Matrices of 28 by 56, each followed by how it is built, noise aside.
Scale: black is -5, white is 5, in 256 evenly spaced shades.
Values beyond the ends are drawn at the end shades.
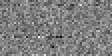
uneven rows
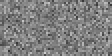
repeating rows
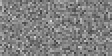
repeating rows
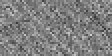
Toeplitz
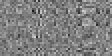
low rank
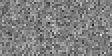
noise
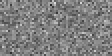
noise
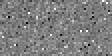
sparse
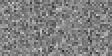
repeating rows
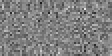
low rank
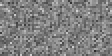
repeating columns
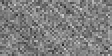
Toeplitz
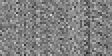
repeating rows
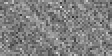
Toeplitz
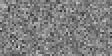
noise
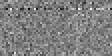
uneven rows
